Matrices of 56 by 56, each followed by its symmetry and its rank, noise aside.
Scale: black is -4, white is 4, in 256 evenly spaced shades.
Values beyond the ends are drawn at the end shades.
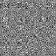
antisymmetric, rank eight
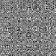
antisymmetric, rank eight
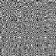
antisymmetric, rank six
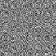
antisymmetric, rank six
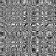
no symmetry, rank four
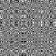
antisymmetric, rank four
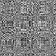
antisymmetric, rank six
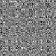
no symmetry, rank eight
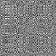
no symmetry, rank four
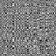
no symmetry, rank four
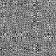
antisymmetric, rank six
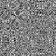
antisymmetric, rank eight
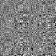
no symmetry, rank six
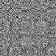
symmetric, rank six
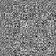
symmetric, rank eight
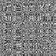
antisymmetric, rank six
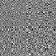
antisymmetric, rank six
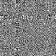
antisymmetric, rank eight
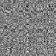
no symmetry, rank eight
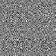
no symmetry, rank eight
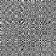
symmetric, rank six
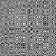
symmetric, rank four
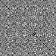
symmetric, rank eight
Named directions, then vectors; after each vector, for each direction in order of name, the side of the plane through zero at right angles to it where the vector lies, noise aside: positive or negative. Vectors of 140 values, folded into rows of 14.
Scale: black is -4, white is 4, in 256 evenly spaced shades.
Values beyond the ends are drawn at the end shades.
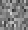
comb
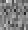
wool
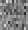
negative, positive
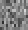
negative, negative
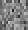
positive, negative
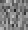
positive, positive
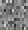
negative, positive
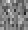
positive, positive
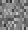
positive, negative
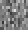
negative, negative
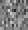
positive, positive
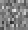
negative, negative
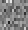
negative, positive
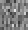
negative, negative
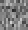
positive, positive
